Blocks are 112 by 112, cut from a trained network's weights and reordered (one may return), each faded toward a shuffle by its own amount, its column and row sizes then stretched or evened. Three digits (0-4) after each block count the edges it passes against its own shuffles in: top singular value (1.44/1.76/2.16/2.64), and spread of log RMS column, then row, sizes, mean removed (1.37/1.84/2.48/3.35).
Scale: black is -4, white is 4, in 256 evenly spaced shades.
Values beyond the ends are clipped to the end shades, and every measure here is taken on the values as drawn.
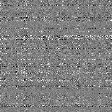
1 3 4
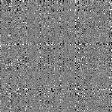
2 4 3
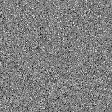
1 0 0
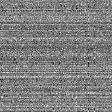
4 2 2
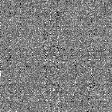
0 3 1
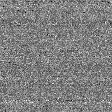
0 0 2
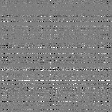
2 2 4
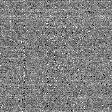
1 2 0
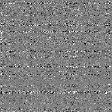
2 3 4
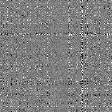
1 4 3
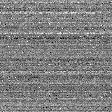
4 0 3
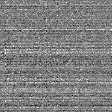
4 3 3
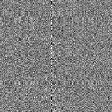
4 3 1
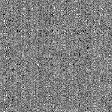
2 2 1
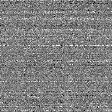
3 2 3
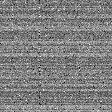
4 1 0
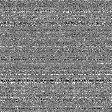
3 1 4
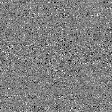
0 1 3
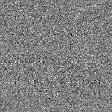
2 1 2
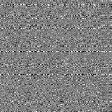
4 1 4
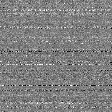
2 0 4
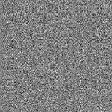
3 2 0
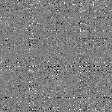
1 3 3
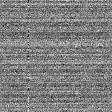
4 2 1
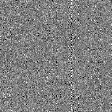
1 3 1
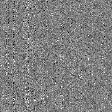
1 3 0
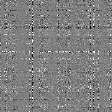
2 4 3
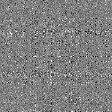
0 3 3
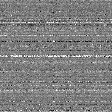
4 0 4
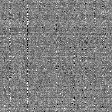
2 3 0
